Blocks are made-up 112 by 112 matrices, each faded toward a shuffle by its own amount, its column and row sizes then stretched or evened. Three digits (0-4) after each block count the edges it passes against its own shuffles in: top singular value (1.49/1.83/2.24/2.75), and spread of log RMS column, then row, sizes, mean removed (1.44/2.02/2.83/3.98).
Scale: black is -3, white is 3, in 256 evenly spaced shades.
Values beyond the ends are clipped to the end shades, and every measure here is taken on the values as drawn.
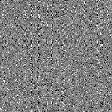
3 2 0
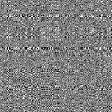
4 2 3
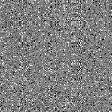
3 2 0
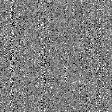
1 3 0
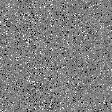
0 2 1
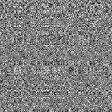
4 1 2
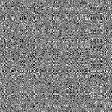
4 2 2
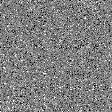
0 1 1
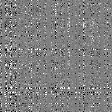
1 4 3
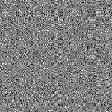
4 0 1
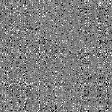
3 3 2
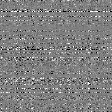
2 2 4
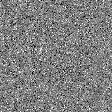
0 1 0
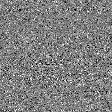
0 0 2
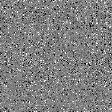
1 2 2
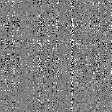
0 4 3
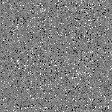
0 2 1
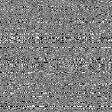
3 1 4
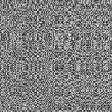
4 2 1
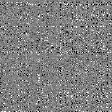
1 3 3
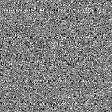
3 0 2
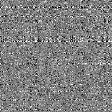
2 1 3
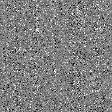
0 2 1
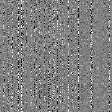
2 4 0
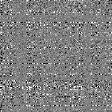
2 3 4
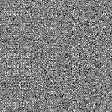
3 1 0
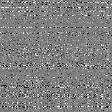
3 1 4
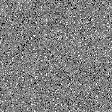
1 1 1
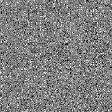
2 2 1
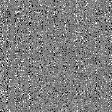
1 3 1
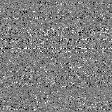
1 0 3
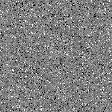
0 1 1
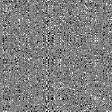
3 3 1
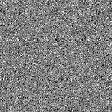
2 0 1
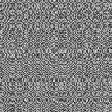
4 0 0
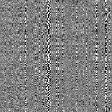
4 4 0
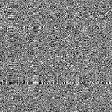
3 0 2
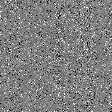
0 2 0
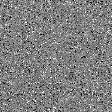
1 1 1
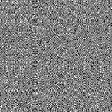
4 1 1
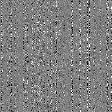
2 4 1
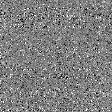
0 1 2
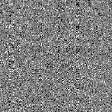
3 2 1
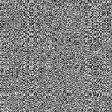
4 2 0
